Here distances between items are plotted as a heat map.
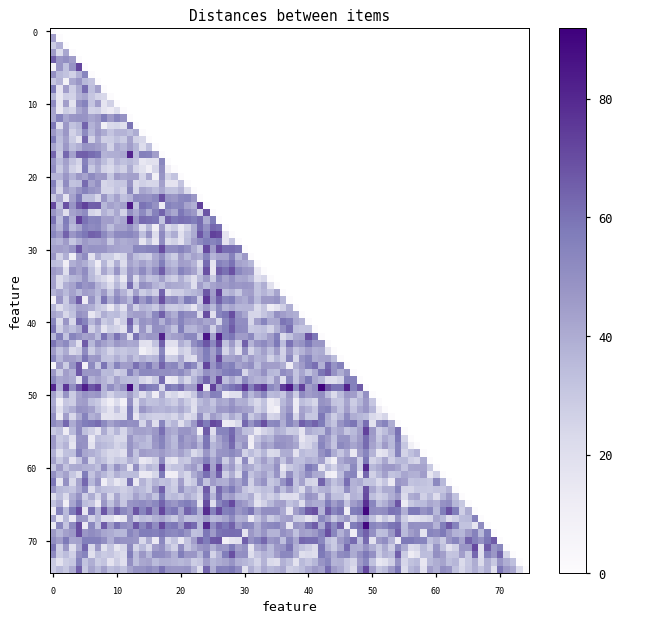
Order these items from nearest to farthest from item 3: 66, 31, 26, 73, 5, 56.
31, 56, 73, 26, 5, 66
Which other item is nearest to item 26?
40
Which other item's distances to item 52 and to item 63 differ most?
35
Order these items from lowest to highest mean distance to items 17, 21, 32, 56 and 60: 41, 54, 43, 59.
59, 41, 43, 54
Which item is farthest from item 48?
26
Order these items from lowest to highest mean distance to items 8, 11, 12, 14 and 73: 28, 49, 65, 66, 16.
16, 65, 28, 66, 49
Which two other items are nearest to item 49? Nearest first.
24, 17
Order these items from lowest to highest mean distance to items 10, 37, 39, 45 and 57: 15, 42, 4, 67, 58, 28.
67, 58, 15, 42, 4, 28
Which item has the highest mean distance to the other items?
49
